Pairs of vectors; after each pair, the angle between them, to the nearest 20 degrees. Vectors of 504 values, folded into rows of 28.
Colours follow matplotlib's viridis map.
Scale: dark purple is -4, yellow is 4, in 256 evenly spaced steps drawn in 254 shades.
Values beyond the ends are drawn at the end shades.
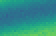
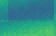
20 degrees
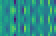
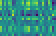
60 degrees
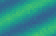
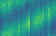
160 degrees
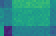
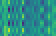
120 degrees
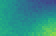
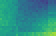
20 degrees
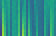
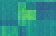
80 degrees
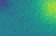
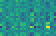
100 degrees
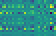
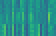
100 degrees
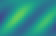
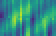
40 degrees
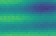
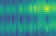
160 degrees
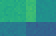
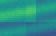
40 degrees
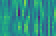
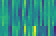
60 degrees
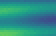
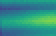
160 degrees
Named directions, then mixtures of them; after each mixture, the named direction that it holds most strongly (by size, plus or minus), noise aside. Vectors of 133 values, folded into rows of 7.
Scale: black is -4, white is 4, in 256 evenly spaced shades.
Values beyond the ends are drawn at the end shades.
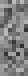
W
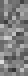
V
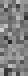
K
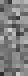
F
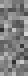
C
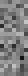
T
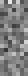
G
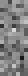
T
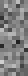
T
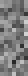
C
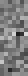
V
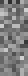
G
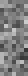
C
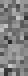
K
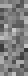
C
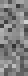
T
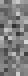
F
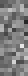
C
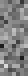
T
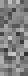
G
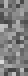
V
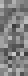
W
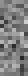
T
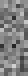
T
